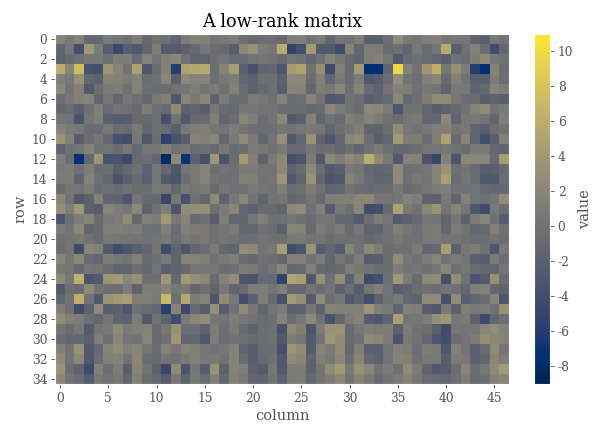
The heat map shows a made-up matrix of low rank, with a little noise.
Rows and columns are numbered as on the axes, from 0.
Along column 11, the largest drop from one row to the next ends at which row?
27
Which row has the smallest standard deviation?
20
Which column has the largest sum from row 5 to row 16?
40
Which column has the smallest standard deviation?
22
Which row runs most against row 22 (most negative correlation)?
7
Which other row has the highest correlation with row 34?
33
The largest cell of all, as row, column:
3, 35
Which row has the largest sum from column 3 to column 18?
26
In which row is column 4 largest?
12
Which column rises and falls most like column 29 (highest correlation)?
45
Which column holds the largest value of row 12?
32
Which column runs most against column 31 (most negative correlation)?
21
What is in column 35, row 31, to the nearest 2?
2
